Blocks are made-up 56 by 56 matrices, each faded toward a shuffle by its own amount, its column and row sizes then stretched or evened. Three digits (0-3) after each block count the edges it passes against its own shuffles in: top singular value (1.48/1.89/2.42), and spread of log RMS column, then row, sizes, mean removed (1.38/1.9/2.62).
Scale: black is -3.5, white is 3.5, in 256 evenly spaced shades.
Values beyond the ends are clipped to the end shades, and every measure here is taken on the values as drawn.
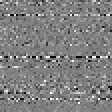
2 0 3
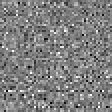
2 0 2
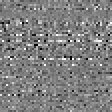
1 0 3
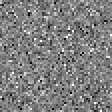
1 0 0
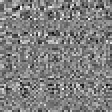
2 0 3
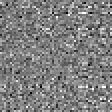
2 0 2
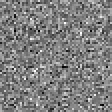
1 1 1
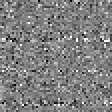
1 0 2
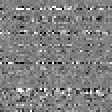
2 1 3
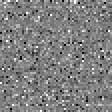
0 0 2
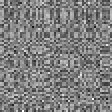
3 0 0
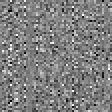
2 3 0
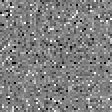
0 0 1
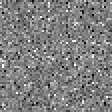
0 1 1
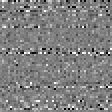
2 0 3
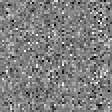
1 2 0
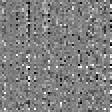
1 3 1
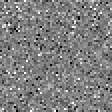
0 0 0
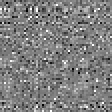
2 0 2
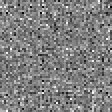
0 2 1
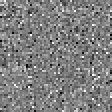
1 1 0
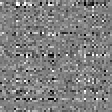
2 2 3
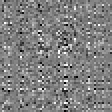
2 3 2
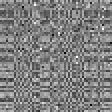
3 0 1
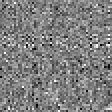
2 1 1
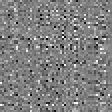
2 2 2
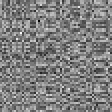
3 0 1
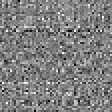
2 0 2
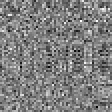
2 0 2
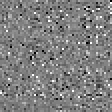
1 1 1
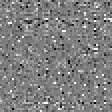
1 1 1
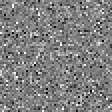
0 0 0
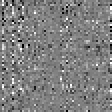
2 3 1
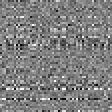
3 1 3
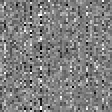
2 3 0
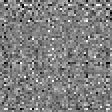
2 1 2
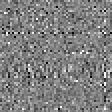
2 1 2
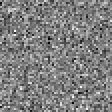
0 1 0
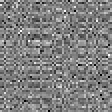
3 0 1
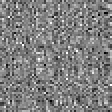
2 0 1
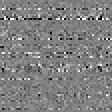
2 1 3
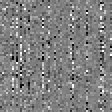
2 3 0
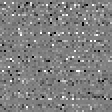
0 0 3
